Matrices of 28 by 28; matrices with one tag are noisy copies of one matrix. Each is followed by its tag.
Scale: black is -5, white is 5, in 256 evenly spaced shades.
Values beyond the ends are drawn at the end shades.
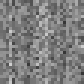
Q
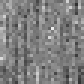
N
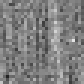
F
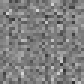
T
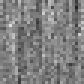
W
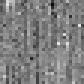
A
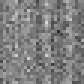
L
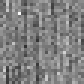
A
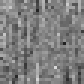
N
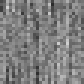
A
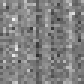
L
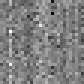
Q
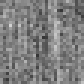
F
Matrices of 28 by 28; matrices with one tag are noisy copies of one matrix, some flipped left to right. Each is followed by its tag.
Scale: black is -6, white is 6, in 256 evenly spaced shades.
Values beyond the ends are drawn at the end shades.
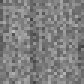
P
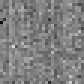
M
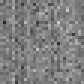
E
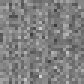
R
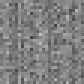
R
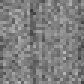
P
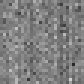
E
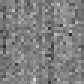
P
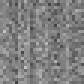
R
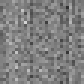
E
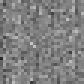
M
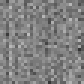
M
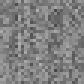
R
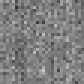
E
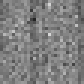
P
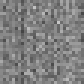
E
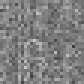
R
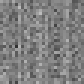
R
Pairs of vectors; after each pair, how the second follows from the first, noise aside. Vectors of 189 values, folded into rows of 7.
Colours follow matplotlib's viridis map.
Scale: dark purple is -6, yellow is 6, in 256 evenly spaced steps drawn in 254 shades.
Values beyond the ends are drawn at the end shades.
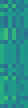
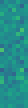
wrapped around, partly zeroed.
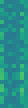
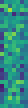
negated, scaled up.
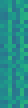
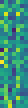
reversed, scaled up.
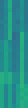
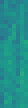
wrapped around, negated, shrunk.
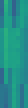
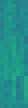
wrapped around, negated, shrunk.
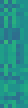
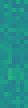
reversed, negated, shrunk.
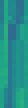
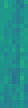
reversed, shrunk.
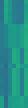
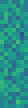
shuffled.
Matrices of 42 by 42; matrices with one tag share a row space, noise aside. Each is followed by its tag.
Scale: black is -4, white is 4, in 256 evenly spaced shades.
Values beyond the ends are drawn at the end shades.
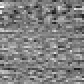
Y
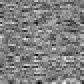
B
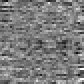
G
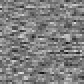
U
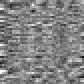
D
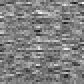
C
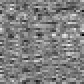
B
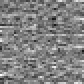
Y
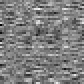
C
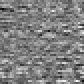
G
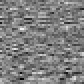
U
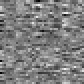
C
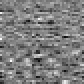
C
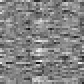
C
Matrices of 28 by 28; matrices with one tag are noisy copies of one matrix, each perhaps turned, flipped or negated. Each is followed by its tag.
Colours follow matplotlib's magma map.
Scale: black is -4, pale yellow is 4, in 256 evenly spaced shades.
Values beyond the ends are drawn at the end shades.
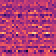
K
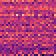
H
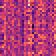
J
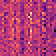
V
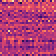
H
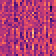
K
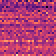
H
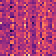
V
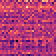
H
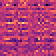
K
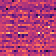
K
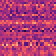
V
